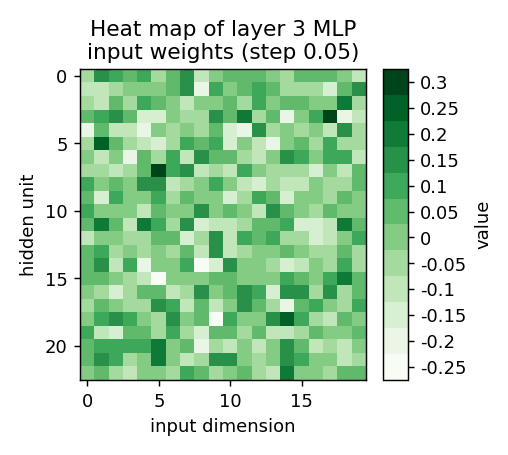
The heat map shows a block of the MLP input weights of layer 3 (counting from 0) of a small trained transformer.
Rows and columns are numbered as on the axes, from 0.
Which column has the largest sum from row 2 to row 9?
9
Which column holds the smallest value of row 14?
8
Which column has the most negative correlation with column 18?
11
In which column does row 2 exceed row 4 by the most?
4
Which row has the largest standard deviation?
3
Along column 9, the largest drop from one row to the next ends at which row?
14
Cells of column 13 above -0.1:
19
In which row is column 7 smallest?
12
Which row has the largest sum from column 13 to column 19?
15
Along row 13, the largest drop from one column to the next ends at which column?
10
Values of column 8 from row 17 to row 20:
0.05 0.05 -0.15 -0.2
